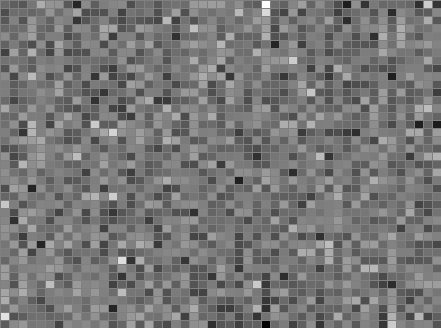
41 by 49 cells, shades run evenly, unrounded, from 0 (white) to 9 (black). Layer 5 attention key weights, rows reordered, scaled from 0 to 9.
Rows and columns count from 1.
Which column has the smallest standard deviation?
28
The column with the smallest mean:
4
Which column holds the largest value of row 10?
44
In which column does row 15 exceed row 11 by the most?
15
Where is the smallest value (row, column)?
1, 30
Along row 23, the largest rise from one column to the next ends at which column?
27
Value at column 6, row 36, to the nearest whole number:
2
